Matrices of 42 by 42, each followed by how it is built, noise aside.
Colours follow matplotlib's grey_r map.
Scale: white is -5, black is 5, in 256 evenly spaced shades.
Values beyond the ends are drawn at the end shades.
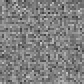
blocks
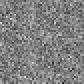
repeating rows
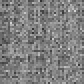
blocks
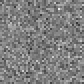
repeating rows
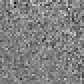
upper triangular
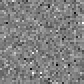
sparse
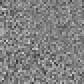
lower triangular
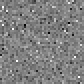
sparse
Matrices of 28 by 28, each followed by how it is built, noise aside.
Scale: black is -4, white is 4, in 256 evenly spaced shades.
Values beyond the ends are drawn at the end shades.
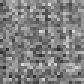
blocks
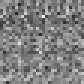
repeating columns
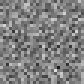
repeating columns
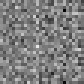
repeating rows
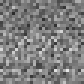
repeating columns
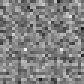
repeating columns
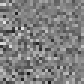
lower triangular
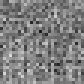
blocks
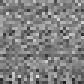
repeating columns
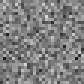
repeating columns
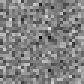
repeating rows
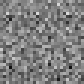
repeating columns
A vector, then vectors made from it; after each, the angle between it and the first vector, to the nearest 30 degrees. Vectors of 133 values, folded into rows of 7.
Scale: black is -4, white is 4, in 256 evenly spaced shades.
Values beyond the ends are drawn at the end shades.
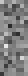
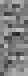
30 degrees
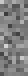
30 degrees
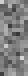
30 degrees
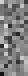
30 degrees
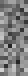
60 degrees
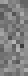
90 degrees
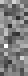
30 degrees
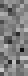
60 degrees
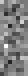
30 degrees
